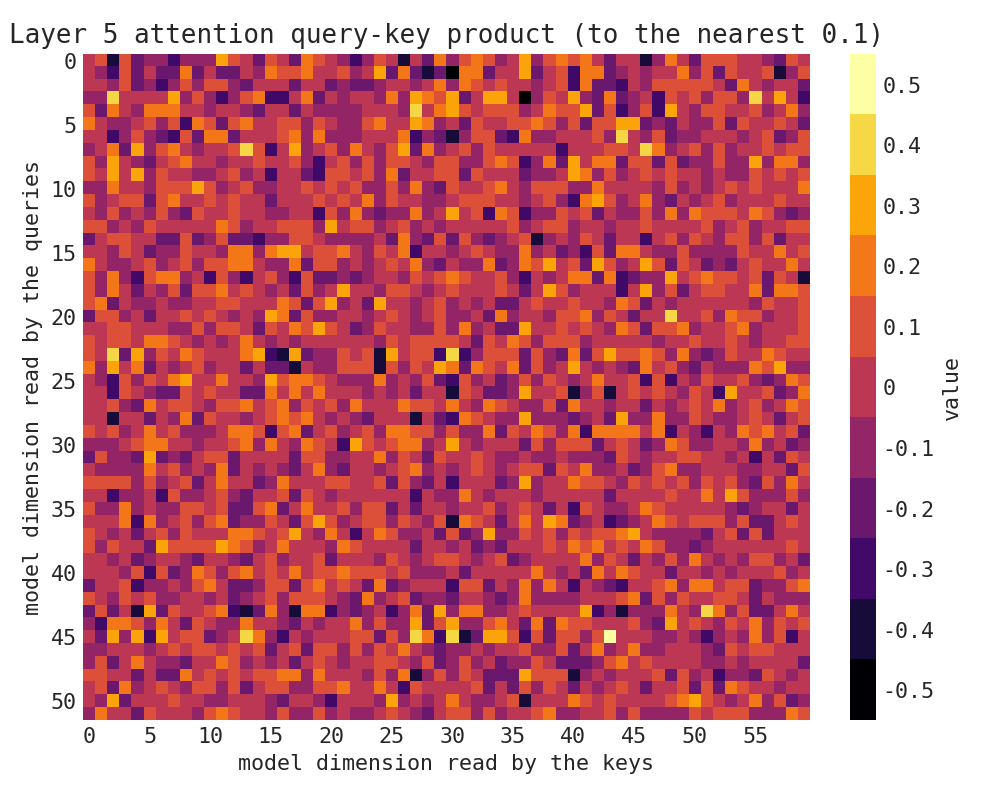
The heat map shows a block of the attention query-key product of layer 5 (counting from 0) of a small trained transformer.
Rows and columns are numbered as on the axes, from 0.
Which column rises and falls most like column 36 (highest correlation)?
19
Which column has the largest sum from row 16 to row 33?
11
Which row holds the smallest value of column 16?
23
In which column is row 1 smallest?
30
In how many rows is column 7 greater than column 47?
20
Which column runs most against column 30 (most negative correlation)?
36
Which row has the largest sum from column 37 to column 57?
50
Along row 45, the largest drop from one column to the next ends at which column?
31
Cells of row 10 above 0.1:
6
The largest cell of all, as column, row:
43, 45
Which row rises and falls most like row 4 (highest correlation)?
17
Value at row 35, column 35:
0
